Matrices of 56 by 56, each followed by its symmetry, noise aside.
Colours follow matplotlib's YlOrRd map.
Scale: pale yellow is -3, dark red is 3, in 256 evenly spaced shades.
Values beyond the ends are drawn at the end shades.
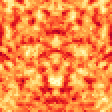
mirrored left to right.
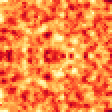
mirrored top to bottom.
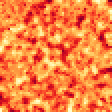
antisymmetric.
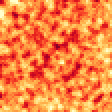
symmetric.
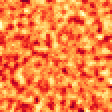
antisymmetric.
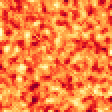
no symmetry.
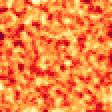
antisymmetric.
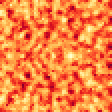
mirrored top to bottom.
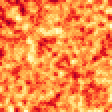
symmetric.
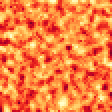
no symmetry.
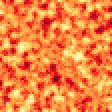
antisymmetric.
